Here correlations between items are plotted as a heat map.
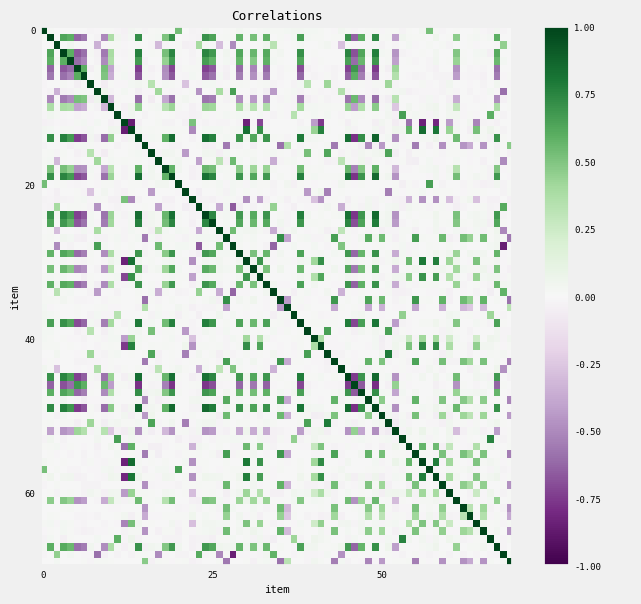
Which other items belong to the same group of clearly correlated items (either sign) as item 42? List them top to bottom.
7, 16, 21, 39, 51
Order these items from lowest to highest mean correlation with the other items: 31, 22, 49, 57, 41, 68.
22, 68, 57, 41, 31, 49
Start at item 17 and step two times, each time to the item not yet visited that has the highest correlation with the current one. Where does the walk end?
8
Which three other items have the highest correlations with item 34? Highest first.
68, 23, 2
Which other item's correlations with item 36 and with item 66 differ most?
53
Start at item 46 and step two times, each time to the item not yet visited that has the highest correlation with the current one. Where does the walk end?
6
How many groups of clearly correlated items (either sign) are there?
7
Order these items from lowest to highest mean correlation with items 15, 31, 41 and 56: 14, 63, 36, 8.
63, 8, 36, 14
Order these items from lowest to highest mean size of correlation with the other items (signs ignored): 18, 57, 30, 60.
57, 60, 30, 18
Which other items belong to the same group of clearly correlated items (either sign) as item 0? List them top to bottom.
20, 57
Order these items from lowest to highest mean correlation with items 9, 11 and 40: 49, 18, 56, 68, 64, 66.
49, 18, 68, 64, 56, 66
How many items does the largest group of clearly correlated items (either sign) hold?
23
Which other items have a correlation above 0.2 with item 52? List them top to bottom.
5, 6, 9, 46
